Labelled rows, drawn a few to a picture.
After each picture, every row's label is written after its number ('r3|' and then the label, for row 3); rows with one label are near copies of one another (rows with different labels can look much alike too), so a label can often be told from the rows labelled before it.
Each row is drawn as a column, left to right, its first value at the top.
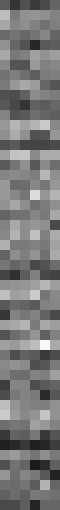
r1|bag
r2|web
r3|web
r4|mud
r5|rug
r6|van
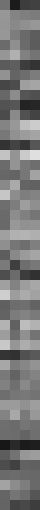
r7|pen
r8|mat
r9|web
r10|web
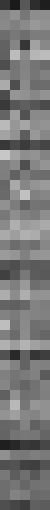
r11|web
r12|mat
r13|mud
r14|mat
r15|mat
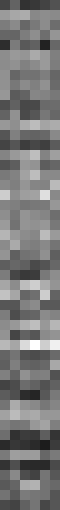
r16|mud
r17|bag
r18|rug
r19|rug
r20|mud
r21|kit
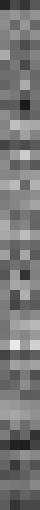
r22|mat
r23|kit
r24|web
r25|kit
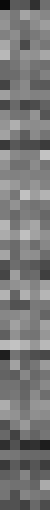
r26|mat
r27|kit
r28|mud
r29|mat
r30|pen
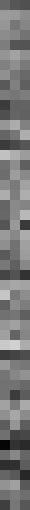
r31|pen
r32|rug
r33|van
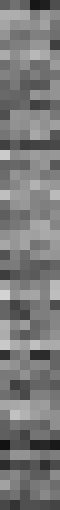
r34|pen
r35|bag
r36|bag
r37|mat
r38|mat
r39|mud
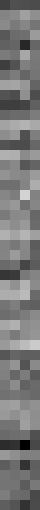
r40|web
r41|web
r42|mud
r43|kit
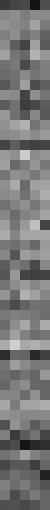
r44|mat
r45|kit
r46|web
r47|mat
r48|van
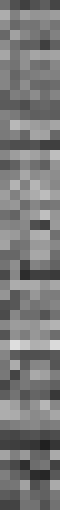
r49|bag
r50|kit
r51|rug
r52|van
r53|van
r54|rug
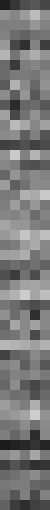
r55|mat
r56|web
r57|mud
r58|bag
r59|mud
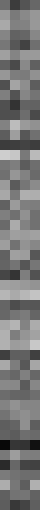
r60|pen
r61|web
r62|mud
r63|pen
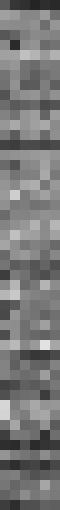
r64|bag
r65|mud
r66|mat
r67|mat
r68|rug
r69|mat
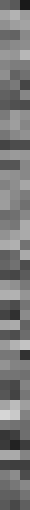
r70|bag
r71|bag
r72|mat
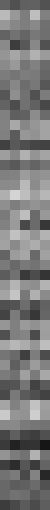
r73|bag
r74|mud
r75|van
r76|bag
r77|van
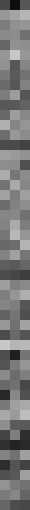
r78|rug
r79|mat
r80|bag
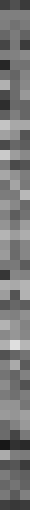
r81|web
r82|kit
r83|mud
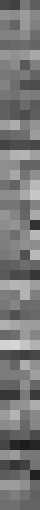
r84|rug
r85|rug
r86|pen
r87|van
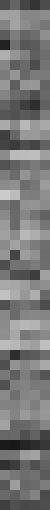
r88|mud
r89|pen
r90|web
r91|web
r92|kit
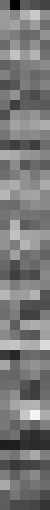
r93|pen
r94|mat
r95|bag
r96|bag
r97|kit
